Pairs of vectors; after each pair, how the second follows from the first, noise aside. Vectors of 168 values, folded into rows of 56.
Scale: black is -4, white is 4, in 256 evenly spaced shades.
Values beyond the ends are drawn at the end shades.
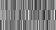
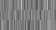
wrapped around, shrunk.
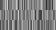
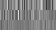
partly zeroed.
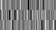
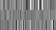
wrapped around, partly zeroed.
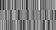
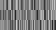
reversed.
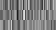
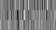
partly zeroed.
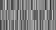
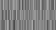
wrapped around, shrunk.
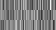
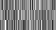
reversed.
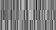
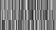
negated.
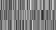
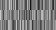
negated.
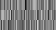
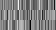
reversed.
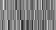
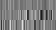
wrapped around, partly zeroed.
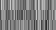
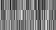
negated.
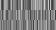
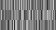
wrapped around, negated.
